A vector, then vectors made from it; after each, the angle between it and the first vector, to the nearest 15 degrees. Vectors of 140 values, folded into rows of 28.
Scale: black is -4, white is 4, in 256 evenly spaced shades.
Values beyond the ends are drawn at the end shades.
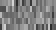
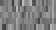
135 degrees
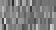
135 degrees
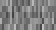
90 degrees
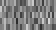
75 degrees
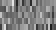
15 degrees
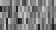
60 degrees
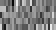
165 degrees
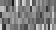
165 degrees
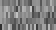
75 degrees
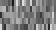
165 degrees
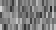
120 degrees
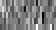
105 degrees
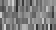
30 degrees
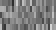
165 degrees
